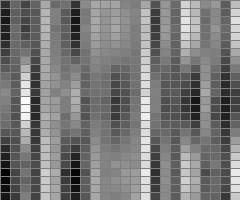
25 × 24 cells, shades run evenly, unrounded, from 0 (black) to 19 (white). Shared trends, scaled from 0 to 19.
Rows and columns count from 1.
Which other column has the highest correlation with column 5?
14
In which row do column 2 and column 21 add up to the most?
12
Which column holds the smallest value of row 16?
23
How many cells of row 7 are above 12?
4
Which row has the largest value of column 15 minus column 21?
22
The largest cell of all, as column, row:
3, 13
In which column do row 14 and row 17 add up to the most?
15
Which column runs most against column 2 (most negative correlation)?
6
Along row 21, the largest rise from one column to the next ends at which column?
24
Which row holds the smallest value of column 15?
1
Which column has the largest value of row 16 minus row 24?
8
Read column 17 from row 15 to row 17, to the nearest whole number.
6 7 8
